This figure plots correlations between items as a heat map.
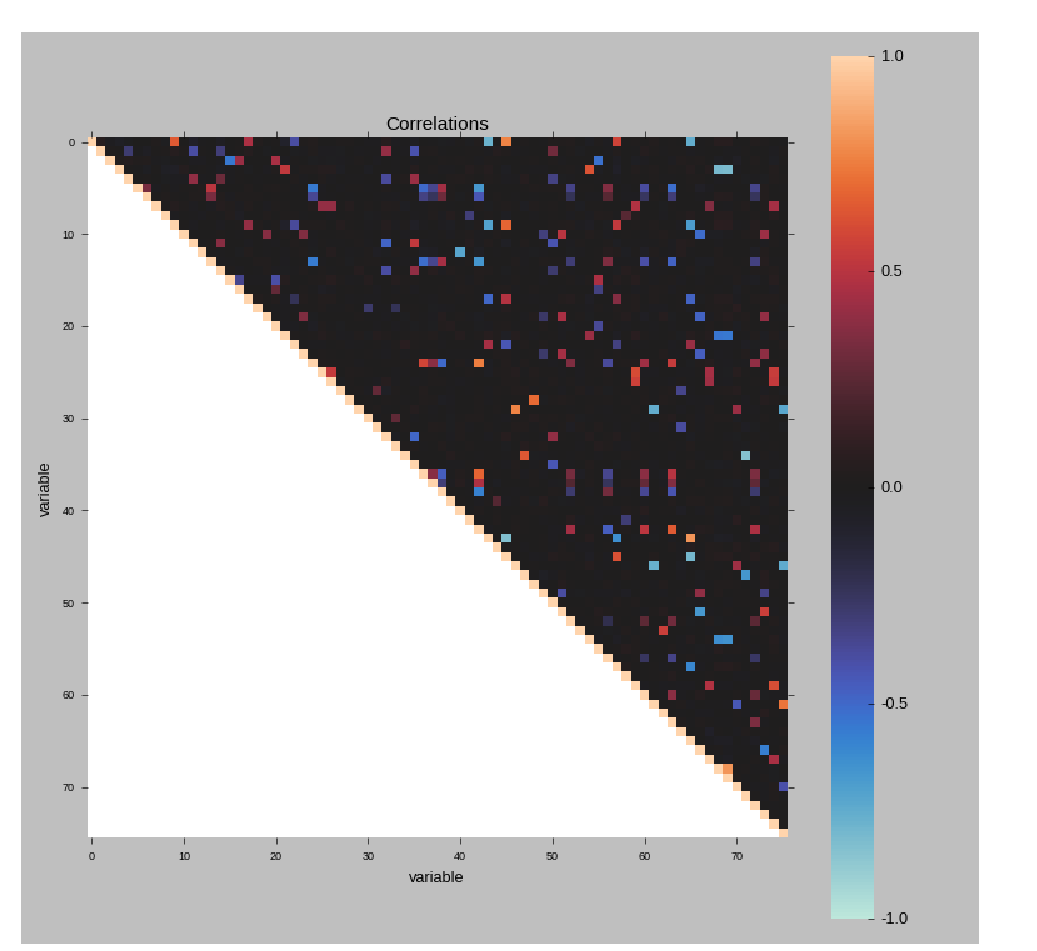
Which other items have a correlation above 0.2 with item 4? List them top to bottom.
11, 14, 35
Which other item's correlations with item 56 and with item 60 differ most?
42
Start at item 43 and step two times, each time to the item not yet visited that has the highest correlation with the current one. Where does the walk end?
22
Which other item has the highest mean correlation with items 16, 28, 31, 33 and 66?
48
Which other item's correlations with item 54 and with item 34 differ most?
71
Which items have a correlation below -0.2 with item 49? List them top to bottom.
10, 19, 23, 51, 73
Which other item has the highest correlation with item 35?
11
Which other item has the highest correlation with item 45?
0
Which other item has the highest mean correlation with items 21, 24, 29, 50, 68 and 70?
46
